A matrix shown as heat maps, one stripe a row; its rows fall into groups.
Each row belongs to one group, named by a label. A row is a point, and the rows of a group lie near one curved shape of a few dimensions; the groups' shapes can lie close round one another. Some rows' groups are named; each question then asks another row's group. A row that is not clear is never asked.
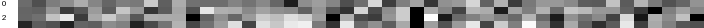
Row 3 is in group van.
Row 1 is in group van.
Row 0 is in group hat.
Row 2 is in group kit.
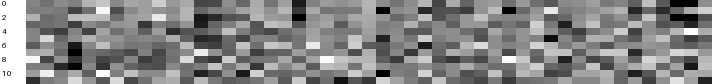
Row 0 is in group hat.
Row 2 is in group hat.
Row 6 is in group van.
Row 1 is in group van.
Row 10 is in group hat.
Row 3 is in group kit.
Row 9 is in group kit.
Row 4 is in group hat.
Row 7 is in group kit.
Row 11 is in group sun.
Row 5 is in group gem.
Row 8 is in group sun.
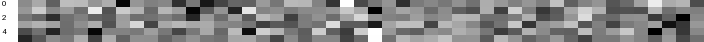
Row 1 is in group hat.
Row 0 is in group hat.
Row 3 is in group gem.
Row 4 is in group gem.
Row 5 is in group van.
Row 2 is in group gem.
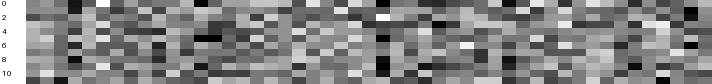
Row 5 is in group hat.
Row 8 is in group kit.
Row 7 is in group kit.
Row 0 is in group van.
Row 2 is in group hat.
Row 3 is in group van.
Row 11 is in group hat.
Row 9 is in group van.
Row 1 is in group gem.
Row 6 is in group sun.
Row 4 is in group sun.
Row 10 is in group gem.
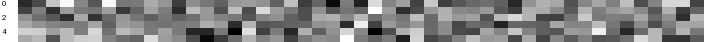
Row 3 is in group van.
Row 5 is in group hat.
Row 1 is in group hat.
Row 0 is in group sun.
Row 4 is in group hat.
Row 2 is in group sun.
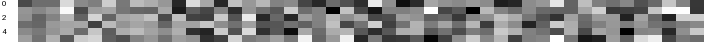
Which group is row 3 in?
van
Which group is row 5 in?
van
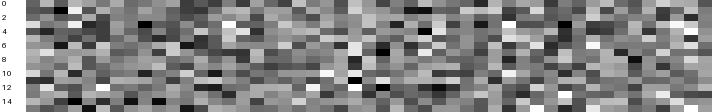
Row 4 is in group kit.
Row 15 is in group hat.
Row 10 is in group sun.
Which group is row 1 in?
hat
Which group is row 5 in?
sun
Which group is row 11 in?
van
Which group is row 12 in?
van
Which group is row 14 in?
kit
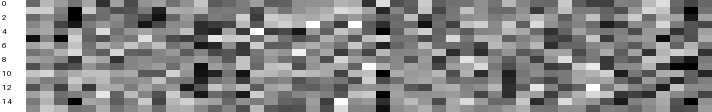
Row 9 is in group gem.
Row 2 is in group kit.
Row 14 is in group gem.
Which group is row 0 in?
van
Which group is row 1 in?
sun
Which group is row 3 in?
van
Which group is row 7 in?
sun
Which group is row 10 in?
kit
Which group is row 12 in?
hat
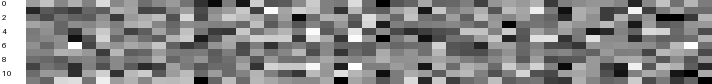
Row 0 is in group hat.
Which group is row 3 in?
van
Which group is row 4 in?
van
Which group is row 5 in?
van
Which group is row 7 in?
sun
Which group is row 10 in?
gem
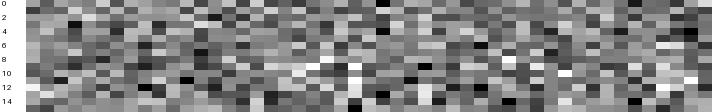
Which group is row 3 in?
gem
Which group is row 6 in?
sun
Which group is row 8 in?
sun
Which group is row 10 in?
sun
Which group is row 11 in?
hat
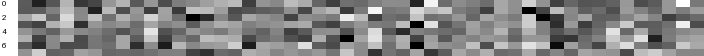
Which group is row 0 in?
kit
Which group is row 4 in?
hat
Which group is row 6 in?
kit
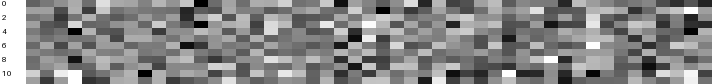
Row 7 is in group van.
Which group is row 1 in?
hat
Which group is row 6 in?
hat
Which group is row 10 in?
sun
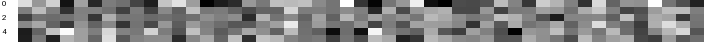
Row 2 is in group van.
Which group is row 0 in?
sun
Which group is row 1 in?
kit
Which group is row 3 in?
kit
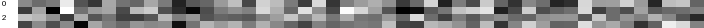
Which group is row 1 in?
hat
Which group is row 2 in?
sun
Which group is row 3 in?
hat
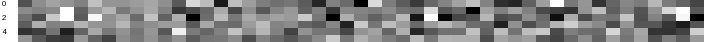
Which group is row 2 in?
kit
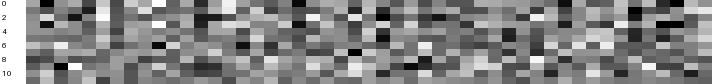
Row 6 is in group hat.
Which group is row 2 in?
van
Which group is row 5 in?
van
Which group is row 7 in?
van
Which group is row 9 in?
hat
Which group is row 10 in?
gem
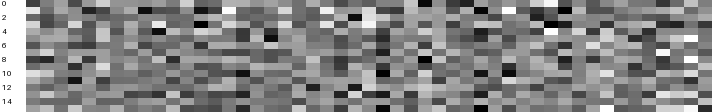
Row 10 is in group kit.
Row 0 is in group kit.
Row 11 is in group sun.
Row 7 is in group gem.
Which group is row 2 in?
van
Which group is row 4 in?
hat
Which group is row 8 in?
kit
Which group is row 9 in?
van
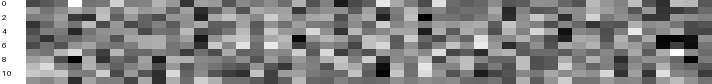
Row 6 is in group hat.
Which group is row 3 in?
van
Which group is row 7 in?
sun
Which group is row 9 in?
gem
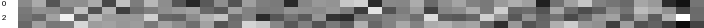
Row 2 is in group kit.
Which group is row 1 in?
van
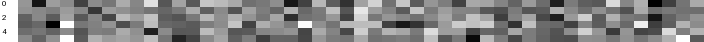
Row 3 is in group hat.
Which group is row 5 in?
kit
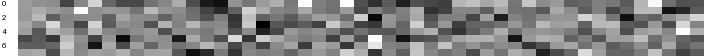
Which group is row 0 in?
van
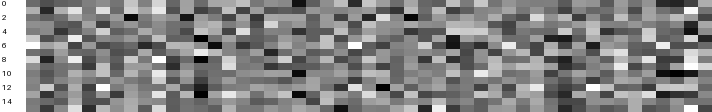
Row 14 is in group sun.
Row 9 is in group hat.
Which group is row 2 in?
hat
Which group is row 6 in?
sun
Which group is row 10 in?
hat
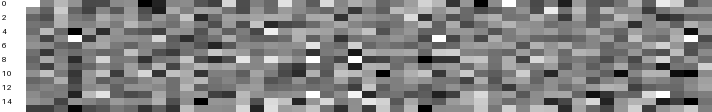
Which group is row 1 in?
hat
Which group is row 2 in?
kit
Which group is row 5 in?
kit
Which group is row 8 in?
van
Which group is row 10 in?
gem
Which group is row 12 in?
van
